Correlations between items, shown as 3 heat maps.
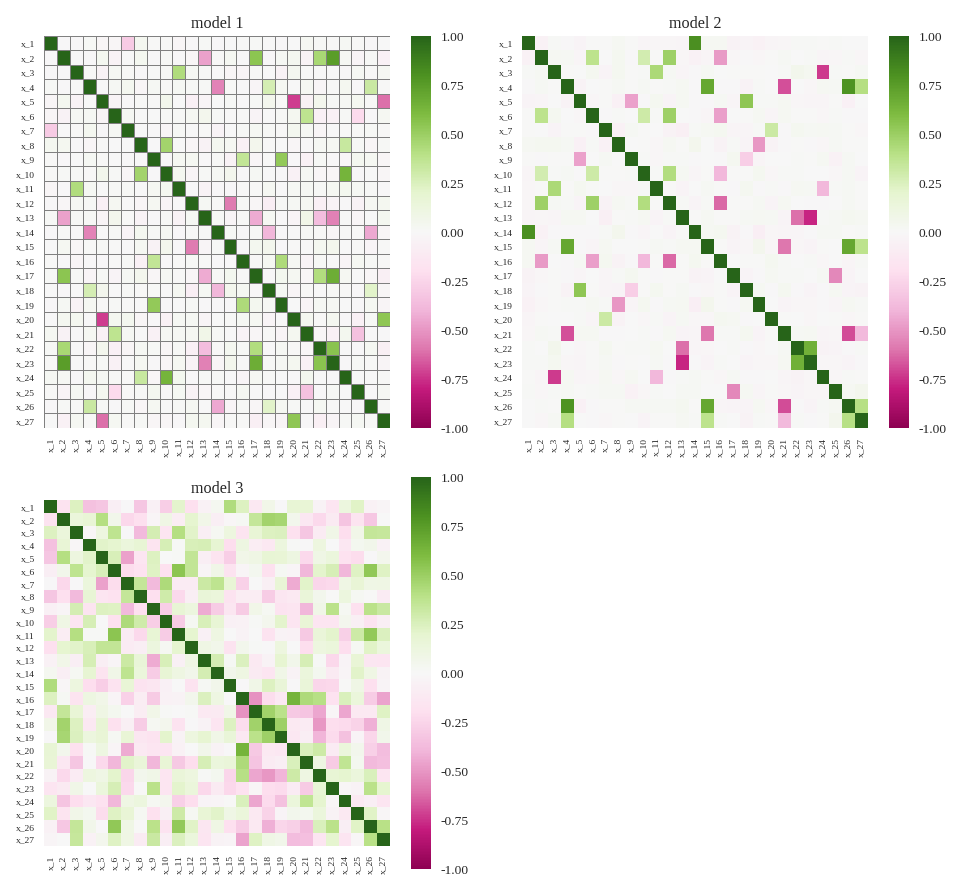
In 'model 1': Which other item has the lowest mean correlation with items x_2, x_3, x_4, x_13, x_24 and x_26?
x_14
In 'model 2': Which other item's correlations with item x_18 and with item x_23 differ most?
x_13
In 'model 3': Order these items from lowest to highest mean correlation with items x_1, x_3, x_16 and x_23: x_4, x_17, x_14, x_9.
x_17, x_4, x_14, x_9
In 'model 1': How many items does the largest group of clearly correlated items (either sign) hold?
5
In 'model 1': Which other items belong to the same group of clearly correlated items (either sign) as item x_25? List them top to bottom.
x_6, x_21
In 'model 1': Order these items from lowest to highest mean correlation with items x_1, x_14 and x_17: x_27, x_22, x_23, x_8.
x_27, x_8, x_22, x_23
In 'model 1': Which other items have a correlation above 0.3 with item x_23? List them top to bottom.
x_2, x_17, x_22
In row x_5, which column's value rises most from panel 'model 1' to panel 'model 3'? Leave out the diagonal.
x_20
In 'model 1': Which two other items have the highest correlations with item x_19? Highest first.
x_9, x_16
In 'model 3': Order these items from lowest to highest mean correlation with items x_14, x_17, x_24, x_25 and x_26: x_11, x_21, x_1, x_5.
x_5, x_21, x_1, x_11
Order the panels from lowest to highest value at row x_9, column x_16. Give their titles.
model 3, model 2, model 1
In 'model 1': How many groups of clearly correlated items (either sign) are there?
9
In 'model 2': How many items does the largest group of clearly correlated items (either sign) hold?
5
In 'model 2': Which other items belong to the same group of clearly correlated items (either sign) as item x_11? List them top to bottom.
x_3, x_24
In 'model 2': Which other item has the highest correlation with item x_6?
x_12
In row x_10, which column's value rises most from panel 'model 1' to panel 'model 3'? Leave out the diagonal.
x_7
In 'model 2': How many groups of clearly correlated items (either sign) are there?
9
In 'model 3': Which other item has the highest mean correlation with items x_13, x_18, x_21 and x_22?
x_16
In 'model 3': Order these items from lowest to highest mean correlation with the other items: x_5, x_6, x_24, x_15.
x_24, x_15, x_5, x_6
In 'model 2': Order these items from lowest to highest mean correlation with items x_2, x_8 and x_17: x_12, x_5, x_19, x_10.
x_19, x_5, x_10, x_12
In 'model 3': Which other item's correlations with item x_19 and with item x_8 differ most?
x_18
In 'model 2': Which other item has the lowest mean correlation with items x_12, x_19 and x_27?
x_16
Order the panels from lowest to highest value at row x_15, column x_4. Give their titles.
model 3, model 1, model 2
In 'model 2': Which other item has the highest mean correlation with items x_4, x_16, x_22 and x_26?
x_15
